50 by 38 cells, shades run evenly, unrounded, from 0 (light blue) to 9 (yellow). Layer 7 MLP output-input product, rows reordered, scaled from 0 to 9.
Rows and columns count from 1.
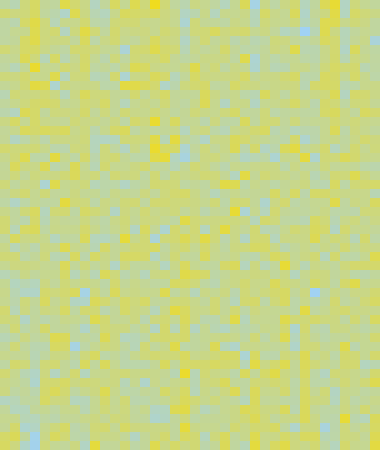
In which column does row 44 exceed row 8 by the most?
26
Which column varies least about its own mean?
37
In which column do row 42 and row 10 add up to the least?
6
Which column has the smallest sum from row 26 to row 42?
4
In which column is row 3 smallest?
19
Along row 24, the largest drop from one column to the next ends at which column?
25
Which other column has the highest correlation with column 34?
14
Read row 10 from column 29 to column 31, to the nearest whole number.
5 5 3
